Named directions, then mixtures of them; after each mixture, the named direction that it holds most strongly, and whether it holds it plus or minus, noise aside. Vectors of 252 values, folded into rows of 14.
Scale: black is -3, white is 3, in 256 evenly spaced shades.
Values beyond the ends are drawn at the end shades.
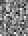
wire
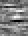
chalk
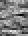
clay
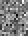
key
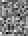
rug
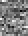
rug, plus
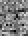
key, plus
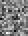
rug, minus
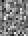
wire, plus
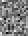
rug, plus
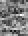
clay, minus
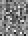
wire, minus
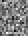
rug, minus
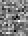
rug, minus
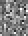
wire, plus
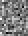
rug, plus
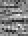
chalk, plus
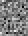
rug, plus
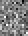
key, minus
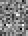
key, minus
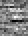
chalk, plus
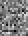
key, plus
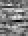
chalk, plus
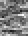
clay, minus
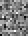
wire, minus
